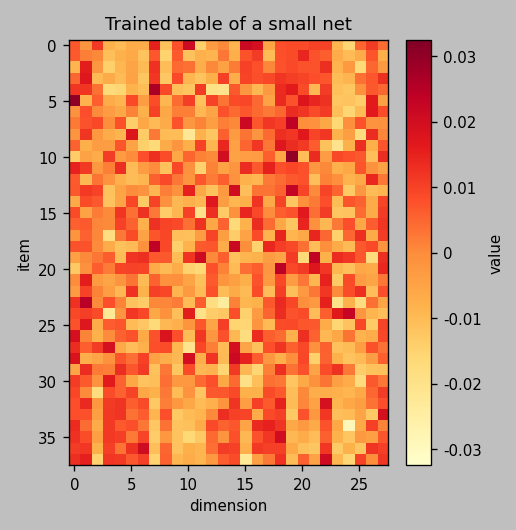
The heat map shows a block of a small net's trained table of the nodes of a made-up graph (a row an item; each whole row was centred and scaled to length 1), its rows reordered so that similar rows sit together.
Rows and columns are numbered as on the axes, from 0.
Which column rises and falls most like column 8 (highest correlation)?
11
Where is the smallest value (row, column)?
34, 24
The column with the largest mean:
18
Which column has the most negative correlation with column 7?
4
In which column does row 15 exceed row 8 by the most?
10
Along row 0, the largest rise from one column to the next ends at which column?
15
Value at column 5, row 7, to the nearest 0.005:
-0.015
